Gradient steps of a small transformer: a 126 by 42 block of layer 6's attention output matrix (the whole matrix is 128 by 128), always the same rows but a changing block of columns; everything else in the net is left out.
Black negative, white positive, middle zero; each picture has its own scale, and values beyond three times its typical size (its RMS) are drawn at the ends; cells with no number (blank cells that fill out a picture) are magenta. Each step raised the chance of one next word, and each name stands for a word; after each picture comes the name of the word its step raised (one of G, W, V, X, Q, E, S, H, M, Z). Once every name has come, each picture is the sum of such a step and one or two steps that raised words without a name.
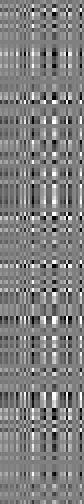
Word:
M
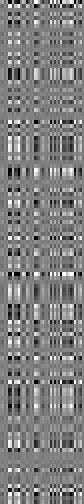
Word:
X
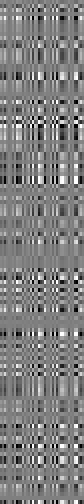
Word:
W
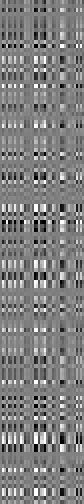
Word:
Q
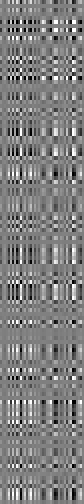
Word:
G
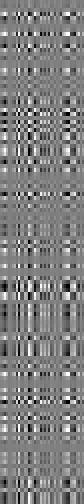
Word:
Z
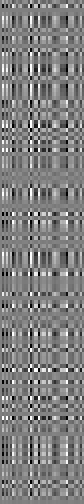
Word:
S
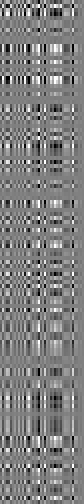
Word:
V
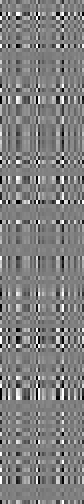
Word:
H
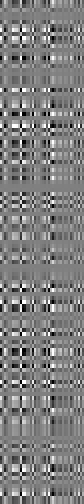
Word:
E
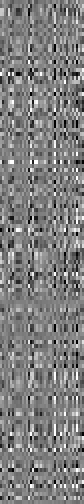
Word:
V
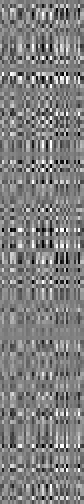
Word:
V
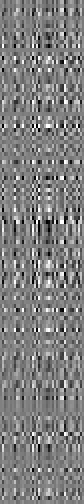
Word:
Q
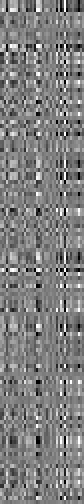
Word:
S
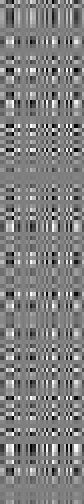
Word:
S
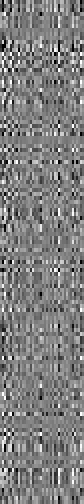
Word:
H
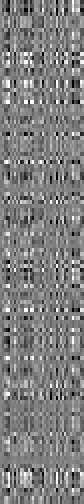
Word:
H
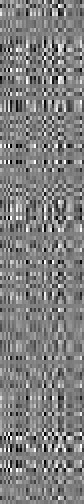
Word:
V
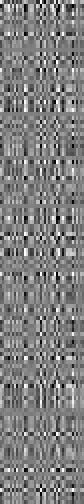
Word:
X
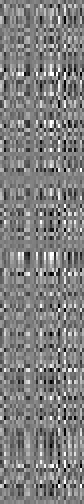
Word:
S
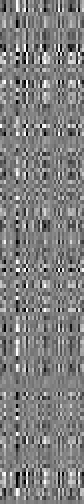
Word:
Q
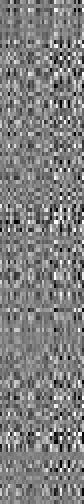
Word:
Q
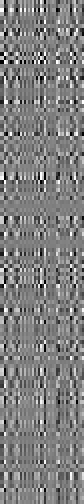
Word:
G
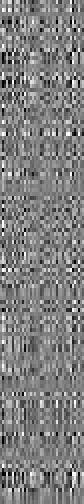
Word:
G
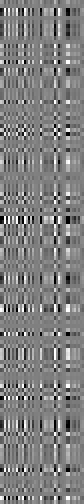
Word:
E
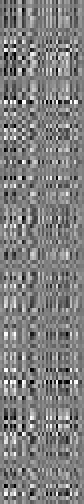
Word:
S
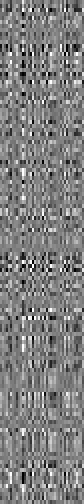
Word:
M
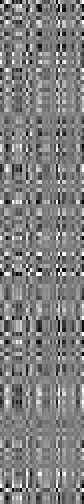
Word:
X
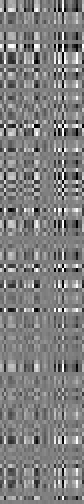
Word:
Q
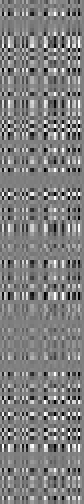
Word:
Z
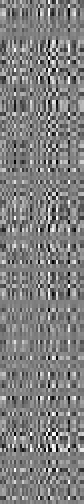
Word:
V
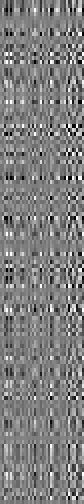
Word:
E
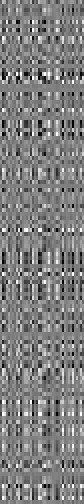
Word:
G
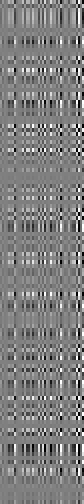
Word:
S
